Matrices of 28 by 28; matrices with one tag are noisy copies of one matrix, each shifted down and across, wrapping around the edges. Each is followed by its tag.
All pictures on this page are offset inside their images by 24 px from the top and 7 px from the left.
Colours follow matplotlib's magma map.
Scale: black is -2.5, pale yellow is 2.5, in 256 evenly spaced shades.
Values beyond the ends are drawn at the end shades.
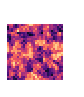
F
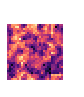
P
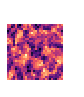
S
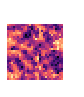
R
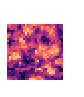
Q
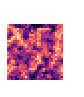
P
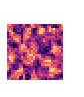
S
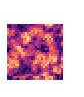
Q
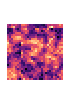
F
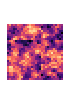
F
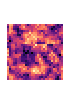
R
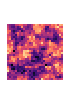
Q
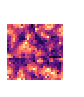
F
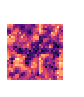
P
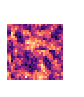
R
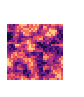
Q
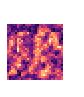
P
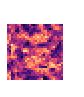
R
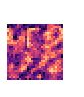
P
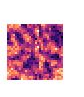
R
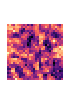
R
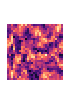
S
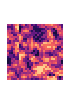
R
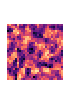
S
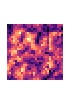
P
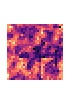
P
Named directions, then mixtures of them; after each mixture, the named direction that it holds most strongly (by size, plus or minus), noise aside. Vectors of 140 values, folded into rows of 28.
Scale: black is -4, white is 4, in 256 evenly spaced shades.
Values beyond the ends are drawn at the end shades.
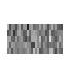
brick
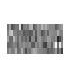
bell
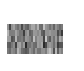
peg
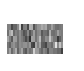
bell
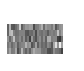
bell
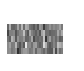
peg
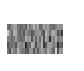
peg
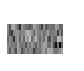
bell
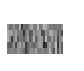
peg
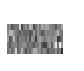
bell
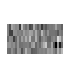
bell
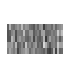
peg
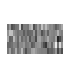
bell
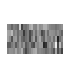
bell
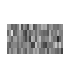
bell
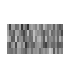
peg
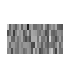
brick
